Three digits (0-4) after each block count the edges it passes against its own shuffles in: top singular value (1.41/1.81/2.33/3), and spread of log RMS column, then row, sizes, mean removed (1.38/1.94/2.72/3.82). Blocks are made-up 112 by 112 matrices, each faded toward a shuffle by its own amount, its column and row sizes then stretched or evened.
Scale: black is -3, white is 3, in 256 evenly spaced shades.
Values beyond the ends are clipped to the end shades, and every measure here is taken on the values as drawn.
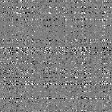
3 3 4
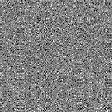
3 1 1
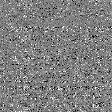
1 1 3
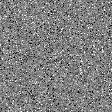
0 1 0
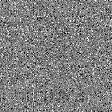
2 1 1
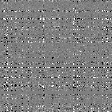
2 3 4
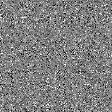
0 2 2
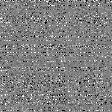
1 2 4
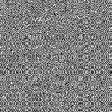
4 1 1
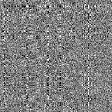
3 3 2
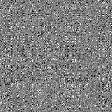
3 2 1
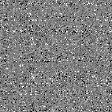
0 2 3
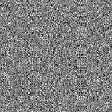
3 2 0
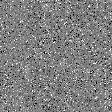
1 1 0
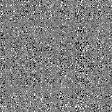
0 3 3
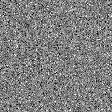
1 0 0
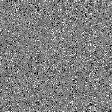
2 2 1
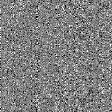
2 3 0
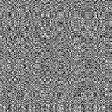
4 2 1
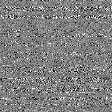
1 0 4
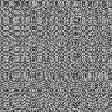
4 0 2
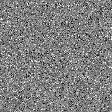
1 0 1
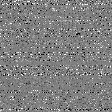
0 0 4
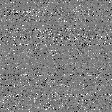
0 0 3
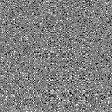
3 1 1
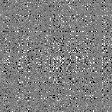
2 3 3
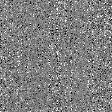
0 3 0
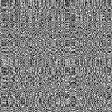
4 1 1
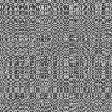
4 1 3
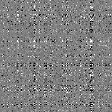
3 3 3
